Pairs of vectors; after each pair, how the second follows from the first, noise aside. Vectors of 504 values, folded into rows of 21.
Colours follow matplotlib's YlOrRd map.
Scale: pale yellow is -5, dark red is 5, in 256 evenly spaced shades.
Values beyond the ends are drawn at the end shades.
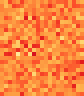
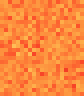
shrunk.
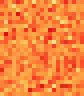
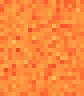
wrapped around, shrunk.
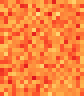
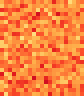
sign-scrambled.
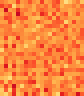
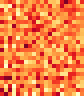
negated, scaled up.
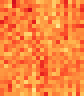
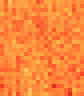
reversed, shrunk.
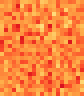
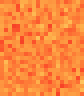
shrunk.
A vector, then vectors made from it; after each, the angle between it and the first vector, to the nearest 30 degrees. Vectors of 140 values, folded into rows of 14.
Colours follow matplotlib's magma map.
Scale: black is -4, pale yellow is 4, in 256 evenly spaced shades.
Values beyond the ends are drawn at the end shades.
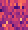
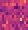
30 degrees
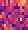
30 degrees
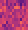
150 degrees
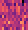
120 degrees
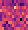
150 degrees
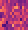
150 degrees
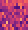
30 degrees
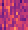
90 degrees
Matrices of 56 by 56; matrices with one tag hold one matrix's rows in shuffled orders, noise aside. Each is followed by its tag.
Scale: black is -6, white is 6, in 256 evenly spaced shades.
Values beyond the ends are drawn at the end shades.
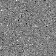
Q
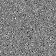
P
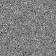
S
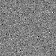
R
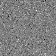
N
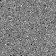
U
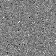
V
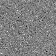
Q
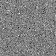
V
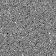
P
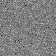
S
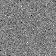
U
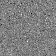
U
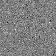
P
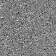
Q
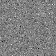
R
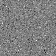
N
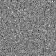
R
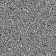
U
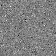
S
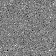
P
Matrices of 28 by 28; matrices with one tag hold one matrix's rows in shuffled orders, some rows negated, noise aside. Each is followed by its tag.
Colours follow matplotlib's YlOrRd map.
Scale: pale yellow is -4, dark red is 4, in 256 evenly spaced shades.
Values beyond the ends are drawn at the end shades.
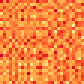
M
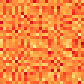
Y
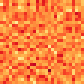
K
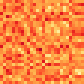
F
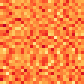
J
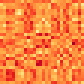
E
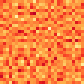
K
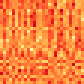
M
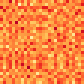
M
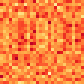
K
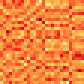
F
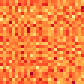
M
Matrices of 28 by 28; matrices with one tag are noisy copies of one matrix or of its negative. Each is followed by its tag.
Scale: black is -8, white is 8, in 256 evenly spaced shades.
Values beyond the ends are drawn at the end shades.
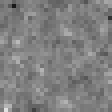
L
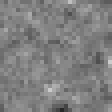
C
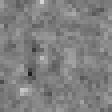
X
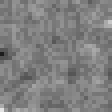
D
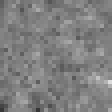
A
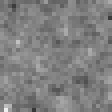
L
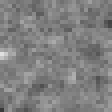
D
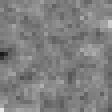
D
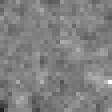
A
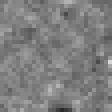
C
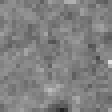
C
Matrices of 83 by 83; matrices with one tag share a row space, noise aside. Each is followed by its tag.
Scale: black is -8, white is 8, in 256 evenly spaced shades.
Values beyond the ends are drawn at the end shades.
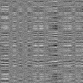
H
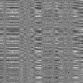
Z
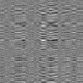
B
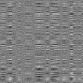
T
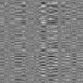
B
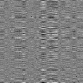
B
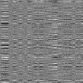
H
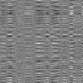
T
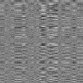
B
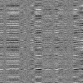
Z
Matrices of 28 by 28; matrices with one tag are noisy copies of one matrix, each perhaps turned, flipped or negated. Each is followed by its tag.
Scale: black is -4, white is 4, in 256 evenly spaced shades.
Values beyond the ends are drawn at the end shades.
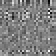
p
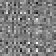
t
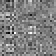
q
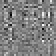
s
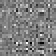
s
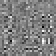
s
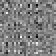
t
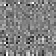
p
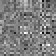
q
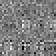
q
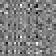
t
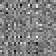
t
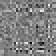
s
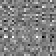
t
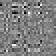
s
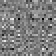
t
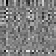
p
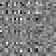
t
